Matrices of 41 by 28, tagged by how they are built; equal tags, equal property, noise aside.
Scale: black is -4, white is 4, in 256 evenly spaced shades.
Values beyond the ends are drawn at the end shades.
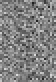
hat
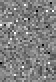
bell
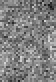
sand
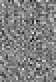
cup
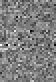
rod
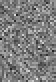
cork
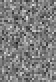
hat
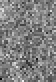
sand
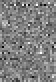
rod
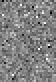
bell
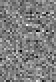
cup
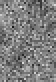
sand
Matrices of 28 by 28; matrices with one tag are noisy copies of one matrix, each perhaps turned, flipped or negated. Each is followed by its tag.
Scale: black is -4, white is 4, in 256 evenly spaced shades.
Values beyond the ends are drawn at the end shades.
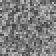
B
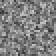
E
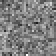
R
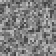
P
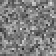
E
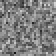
R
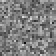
R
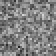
B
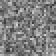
R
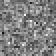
P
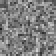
E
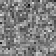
P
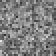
B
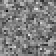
E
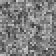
P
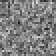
R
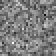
B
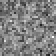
B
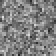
E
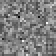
R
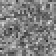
B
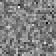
R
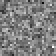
P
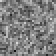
E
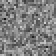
R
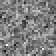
P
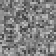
P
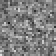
P
